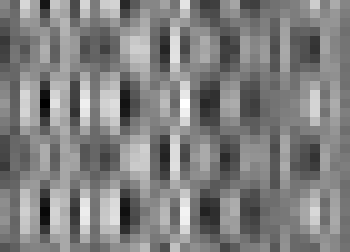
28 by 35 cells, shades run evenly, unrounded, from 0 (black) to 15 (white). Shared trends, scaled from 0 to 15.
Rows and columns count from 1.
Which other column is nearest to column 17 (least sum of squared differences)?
23
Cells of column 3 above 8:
17
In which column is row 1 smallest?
5
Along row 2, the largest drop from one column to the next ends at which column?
13
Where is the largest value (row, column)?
12, 19
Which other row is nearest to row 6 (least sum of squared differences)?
18
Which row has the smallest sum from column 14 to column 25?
24
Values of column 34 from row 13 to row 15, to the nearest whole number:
10 9 9
